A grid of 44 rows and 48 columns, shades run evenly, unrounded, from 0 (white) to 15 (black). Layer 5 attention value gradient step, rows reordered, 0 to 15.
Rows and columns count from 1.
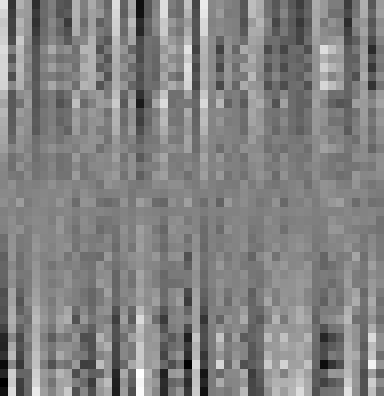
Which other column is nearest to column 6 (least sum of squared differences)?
16
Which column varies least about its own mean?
27
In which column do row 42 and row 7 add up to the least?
18
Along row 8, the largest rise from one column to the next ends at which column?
25
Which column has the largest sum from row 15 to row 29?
13
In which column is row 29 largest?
24
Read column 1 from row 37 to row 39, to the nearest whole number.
11 13 13
